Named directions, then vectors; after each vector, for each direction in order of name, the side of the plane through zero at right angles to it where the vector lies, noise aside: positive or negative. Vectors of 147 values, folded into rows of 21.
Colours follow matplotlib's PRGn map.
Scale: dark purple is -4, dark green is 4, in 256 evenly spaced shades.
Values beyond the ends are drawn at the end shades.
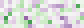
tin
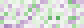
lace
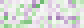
negative, positive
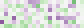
negative, positive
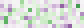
positive, positive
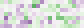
positive, negative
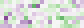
positive, negative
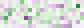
positive, positive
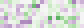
positive, negative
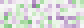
negative, positive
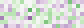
positive, positive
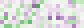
negative, positive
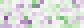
positive, negative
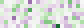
positive, positive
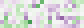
negative, positive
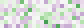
positive, positive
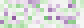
negative, positive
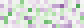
positive, positive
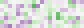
positive, negative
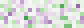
negative, negative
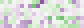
positive, negative
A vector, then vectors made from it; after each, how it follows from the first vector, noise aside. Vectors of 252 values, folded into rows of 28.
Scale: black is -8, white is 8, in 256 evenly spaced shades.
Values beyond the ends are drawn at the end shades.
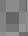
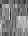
wrapped around, negated, scaled up.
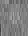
reversed, negated, partly zeroed.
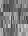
wrapped around, negated, scaled up.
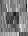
scaled up.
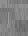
wrapped around, shrunk.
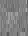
negated, partly zeroed.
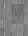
wrapped around, shrunk.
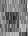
scaled up.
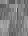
wrapped around, negated.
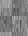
wrapped around, negated.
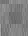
reversed, shrunk.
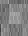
reversed, negated.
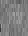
reversed, negated, partly zeroed.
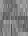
wrapped around, negated.
